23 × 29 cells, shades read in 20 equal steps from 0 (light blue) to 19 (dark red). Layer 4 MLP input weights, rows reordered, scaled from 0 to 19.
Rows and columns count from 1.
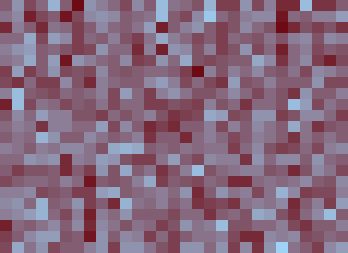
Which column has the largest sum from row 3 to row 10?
24
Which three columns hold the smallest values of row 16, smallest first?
17, 11, 9
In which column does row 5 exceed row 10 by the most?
25
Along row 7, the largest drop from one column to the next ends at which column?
18
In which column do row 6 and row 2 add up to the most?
6
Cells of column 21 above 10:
12
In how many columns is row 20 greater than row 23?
14
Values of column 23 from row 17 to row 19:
9 9 9
